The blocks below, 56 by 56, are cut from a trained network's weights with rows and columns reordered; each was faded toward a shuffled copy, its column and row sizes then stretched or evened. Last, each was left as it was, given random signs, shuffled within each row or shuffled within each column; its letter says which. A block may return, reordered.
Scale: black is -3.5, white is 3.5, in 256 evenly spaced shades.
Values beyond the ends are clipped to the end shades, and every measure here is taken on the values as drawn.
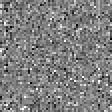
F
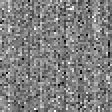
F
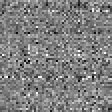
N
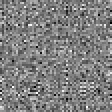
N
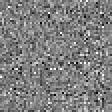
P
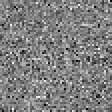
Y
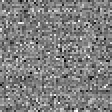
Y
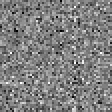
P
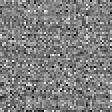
N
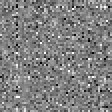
P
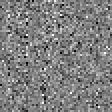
F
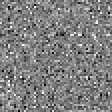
N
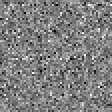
Y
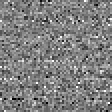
Y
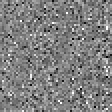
F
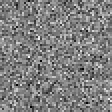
F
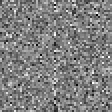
F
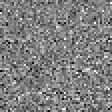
Y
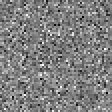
F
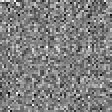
N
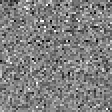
Y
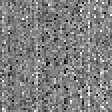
F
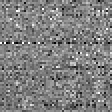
N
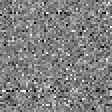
Y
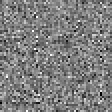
P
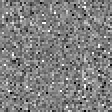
F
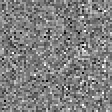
F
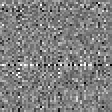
N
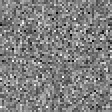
Y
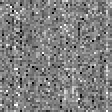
F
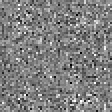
P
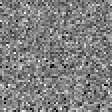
Y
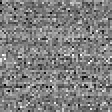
Y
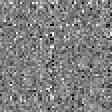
N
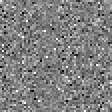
F
